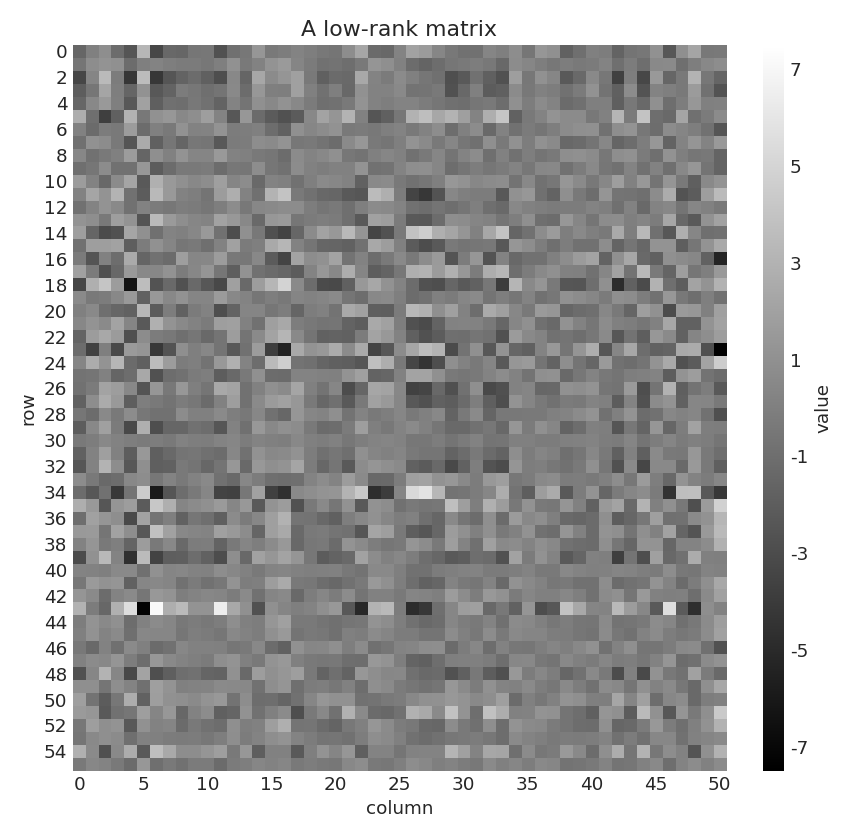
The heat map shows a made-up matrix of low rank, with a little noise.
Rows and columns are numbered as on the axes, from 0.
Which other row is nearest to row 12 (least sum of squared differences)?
53
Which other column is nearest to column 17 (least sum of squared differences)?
40
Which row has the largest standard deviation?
43
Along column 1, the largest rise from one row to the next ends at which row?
24
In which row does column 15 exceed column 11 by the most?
18
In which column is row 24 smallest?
27
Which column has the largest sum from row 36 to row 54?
50
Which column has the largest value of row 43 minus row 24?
4
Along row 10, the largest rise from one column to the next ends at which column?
6
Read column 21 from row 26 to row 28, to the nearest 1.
-3 -2 -1
